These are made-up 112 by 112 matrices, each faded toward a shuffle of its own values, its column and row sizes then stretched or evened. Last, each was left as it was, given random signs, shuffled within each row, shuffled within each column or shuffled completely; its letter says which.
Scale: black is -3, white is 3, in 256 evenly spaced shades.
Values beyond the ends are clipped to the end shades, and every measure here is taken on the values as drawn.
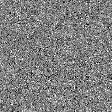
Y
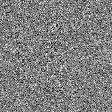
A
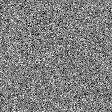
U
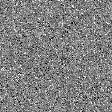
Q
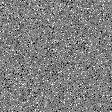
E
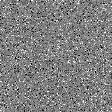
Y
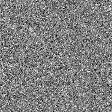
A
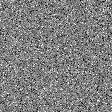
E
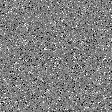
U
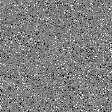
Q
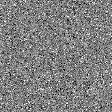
Q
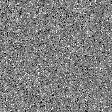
A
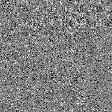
Y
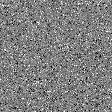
U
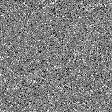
U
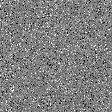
A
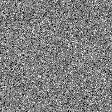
A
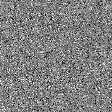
Q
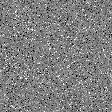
E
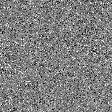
U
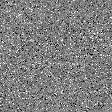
U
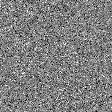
U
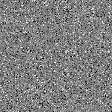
Y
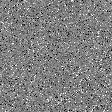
E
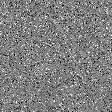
U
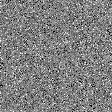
A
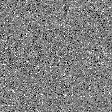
Q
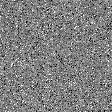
A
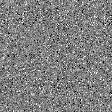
Y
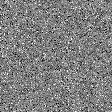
E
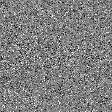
Q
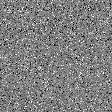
U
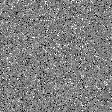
A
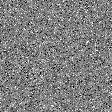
E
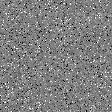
A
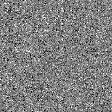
Y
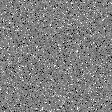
E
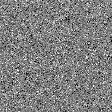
A
